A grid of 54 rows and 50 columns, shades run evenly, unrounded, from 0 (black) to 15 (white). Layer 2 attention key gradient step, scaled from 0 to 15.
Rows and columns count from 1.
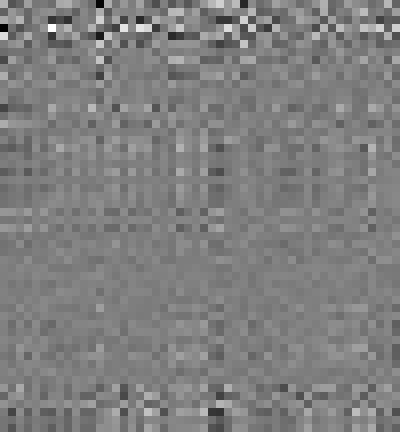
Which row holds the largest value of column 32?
4
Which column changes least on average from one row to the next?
5
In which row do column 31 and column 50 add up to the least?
1
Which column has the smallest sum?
28
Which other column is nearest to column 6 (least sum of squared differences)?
11
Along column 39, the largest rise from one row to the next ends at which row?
52
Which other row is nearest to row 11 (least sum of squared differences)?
15
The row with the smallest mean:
3
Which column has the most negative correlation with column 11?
39
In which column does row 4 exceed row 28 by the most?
7
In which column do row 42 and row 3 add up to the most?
31
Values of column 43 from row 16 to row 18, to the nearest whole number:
6 8 8
